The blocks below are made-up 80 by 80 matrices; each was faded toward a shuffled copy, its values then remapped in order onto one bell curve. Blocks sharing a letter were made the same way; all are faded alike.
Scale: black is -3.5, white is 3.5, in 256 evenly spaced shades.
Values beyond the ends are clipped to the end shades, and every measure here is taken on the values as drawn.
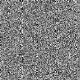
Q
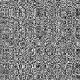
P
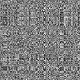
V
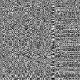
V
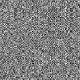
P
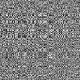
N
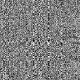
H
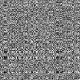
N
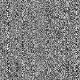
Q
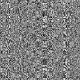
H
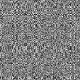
V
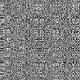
V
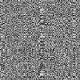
P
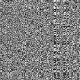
H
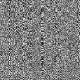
H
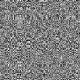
P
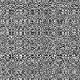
N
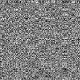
P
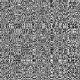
V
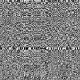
N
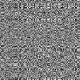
N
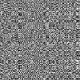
N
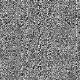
Q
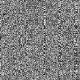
H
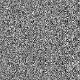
Q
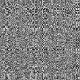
V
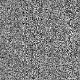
Q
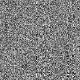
Q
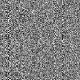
H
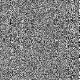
Q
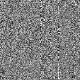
Q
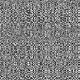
N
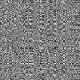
V
